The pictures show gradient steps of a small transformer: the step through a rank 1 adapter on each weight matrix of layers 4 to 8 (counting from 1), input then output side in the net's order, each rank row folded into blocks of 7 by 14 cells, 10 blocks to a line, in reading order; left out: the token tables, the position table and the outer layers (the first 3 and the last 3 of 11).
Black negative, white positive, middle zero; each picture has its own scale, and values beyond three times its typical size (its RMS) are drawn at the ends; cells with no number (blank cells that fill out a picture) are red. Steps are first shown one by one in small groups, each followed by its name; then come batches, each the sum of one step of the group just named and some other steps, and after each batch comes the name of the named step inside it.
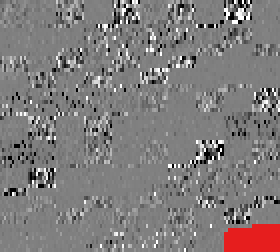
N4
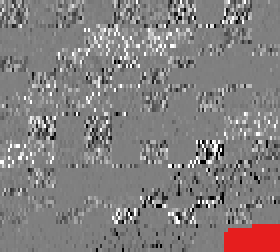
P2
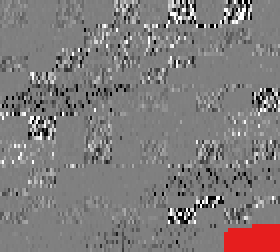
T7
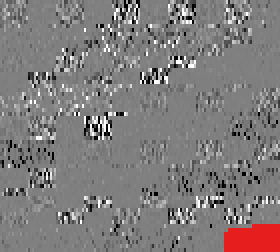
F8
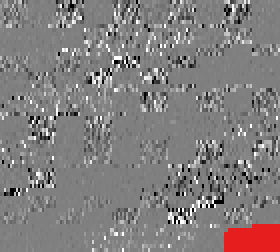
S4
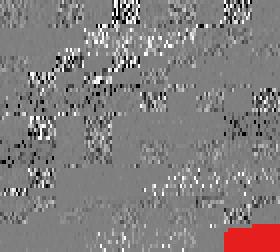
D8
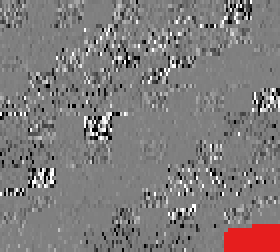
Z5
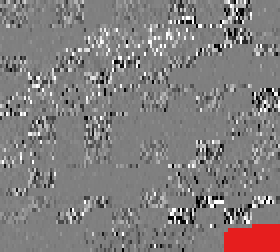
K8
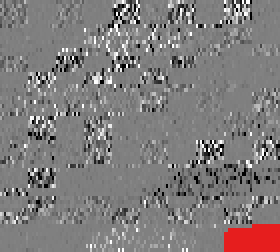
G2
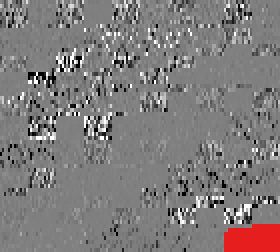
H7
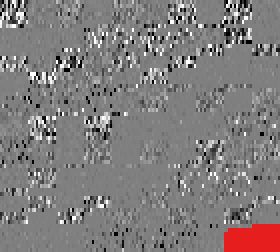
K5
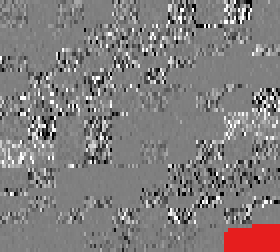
T7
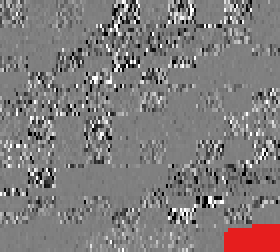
G2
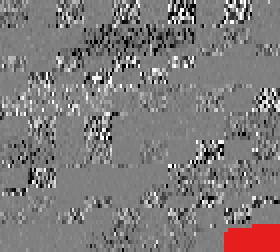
N4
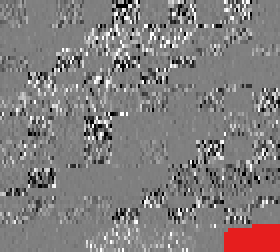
G2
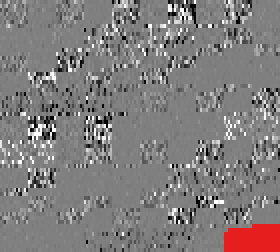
K8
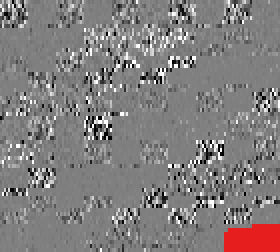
P2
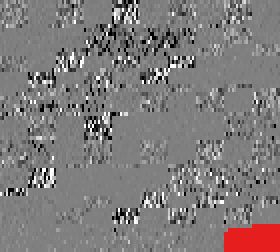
Z5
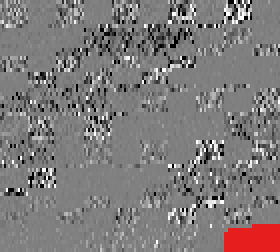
N4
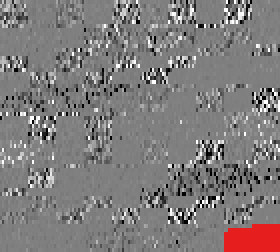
T7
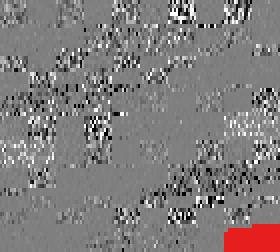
T7
